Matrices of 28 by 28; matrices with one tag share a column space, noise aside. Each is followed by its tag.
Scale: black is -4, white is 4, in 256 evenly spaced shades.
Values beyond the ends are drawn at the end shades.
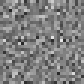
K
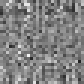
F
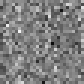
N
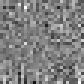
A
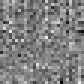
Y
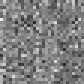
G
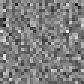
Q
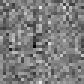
N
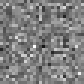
N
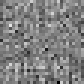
A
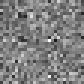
K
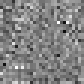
Y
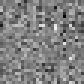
A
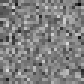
Q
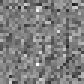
N
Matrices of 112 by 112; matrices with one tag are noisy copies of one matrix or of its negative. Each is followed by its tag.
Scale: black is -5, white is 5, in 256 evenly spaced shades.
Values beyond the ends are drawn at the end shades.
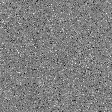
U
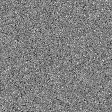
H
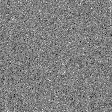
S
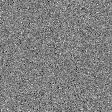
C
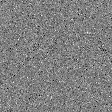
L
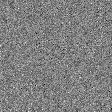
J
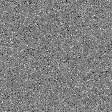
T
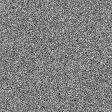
U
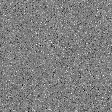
J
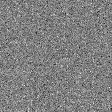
J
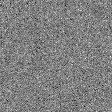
U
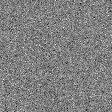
S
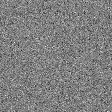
T
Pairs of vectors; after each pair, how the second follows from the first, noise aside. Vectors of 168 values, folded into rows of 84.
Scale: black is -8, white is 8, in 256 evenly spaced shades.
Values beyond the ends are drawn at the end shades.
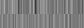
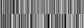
reversed, scaled up.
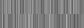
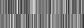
reversed, scaled up.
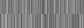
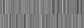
reversed, negated, partly zeroed.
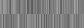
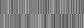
wrapped around.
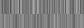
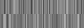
shuffled.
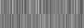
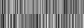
reversed, scaled up.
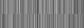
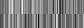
wrapped around, negated, scaled up.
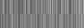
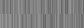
negated, shrunk.
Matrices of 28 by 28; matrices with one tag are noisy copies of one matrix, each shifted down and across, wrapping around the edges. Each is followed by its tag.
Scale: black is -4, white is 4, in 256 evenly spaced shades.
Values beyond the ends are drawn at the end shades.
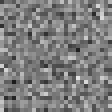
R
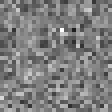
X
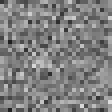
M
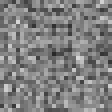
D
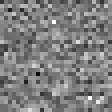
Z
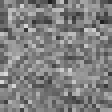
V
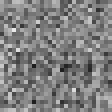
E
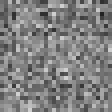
X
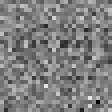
E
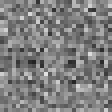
X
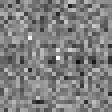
X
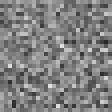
R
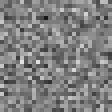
R
